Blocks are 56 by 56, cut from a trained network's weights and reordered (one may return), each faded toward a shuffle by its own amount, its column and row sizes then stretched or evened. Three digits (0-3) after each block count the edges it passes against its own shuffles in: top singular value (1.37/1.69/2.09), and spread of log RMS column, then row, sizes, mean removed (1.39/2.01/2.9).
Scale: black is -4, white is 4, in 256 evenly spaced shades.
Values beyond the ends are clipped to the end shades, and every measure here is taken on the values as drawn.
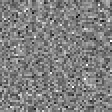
2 0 0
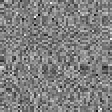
3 0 0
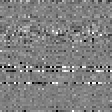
2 0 3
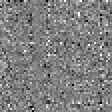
1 2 1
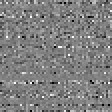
1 1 3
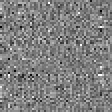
3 1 1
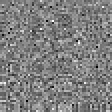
3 0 1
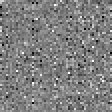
1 2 0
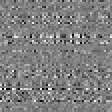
2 0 3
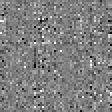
1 2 1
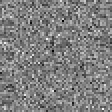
2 0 0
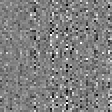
2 3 0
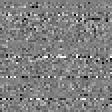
1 0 3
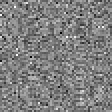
3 0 0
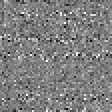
0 1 2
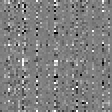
2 3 2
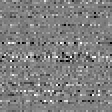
1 0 3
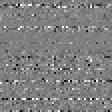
1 0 3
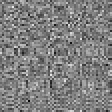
3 1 1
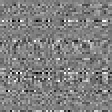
3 0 3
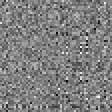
2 1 0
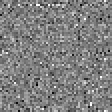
1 0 1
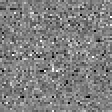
0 0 2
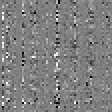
1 3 1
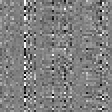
3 3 1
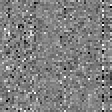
2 2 0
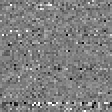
1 0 2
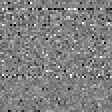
1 0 2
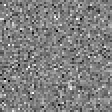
0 1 0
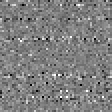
0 0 2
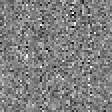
1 2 0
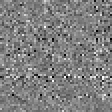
2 1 2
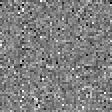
1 1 0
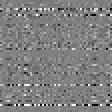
3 1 3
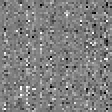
0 3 1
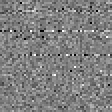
1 0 2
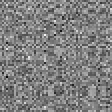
3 0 0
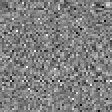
2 0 1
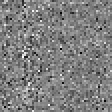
0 2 0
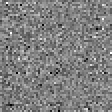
0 1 1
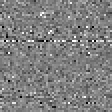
2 0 2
